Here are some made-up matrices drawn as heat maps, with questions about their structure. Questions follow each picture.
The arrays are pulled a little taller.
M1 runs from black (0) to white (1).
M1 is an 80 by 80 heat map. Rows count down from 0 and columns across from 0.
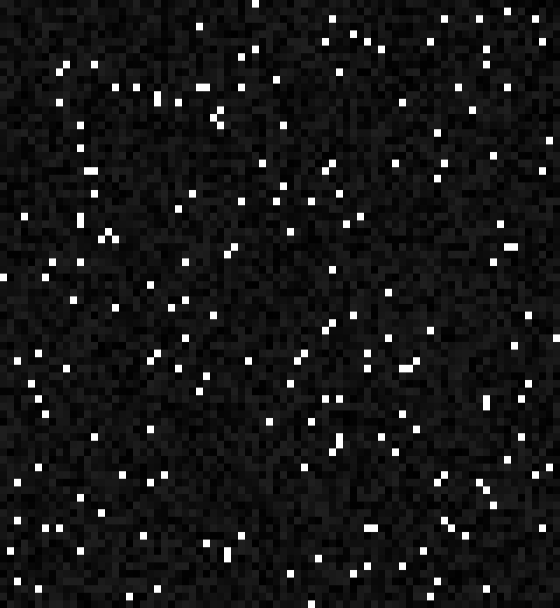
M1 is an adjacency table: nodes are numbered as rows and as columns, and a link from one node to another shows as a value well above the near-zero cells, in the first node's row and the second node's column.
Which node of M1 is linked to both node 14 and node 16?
node 31
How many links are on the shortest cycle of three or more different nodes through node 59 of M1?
4
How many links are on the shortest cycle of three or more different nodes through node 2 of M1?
3
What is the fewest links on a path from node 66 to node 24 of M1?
6
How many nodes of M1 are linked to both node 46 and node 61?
2
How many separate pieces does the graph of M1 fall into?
4
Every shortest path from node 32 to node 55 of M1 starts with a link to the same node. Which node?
node 72
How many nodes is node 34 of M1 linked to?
4
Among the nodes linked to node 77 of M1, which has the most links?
node 69
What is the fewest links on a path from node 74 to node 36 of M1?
4
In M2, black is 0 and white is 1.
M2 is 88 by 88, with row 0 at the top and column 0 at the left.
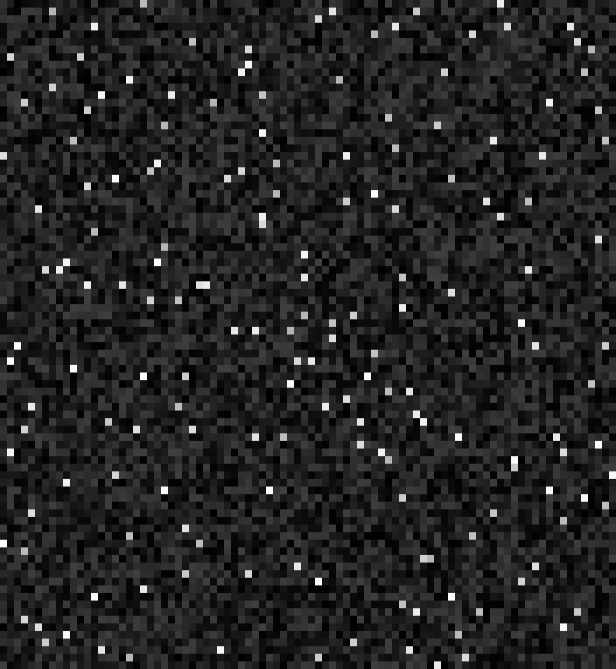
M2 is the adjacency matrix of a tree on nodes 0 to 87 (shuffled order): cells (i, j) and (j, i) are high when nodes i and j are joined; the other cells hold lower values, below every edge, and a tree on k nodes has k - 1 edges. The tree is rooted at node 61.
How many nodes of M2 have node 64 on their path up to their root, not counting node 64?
6
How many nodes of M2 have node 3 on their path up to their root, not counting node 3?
12
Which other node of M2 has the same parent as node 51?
15
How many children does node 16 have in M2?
1
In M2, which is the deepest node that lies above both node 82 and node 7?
1
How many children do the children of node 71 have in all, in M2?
1
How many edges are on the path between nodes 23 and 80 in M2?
9
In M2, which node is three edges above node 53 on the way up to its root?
21
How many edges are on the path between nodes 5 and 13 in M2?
4
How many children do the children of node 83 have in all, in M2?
2
